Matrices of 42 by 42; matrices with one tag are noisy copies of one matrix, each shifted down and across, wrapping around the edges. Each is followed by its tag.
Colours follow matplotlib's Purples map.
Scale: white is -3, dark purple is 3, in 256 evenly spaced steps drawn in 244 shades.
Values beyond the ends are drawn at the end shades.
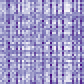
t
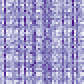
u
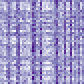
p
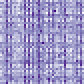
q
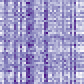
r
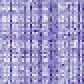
u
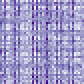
q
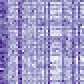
r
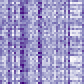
r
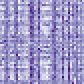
p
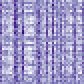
p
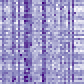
r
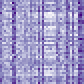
r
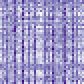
t
